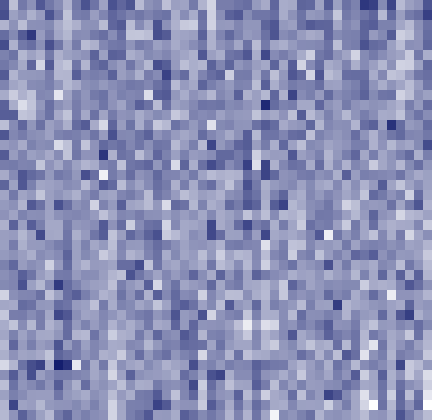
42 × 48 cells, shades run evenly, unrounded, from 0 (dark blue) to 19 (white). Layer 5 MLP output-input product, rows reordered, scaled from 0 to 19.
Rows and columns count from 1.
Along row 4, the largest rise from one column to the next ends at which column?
45
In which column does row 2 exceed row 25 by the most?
8
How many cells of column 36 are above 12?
4
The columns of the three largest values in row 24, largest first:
37, 46, 19
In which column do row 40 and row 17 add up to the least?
24
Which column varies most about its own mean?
30
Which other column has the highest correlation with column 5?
10
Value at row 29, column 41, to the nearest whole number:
15
